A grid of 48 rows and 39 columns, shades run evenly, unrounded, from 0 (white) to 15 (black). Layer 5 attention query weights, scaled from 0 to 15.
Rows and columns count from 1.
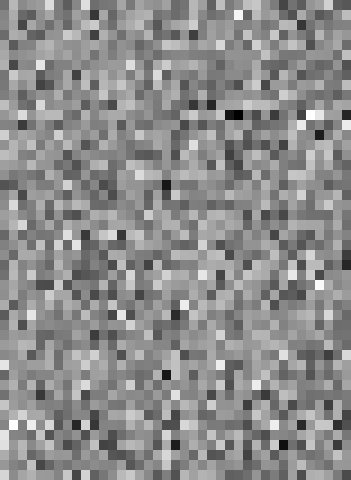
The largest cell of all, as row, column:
12, 27
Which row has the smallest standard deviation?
6
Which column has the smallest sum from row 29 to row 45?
2
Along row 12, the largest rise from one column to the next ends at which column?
26
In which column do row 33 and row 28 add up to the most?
36
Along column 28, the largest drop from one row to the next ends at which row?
28
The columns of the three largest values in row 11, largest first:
24, 22, 13
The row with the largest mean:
19
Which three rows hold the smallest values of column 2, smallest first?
43, 21, 8
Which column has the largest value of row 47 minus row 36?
32
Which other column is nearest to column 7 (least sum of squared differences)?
23
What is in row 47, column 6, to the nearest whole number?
9
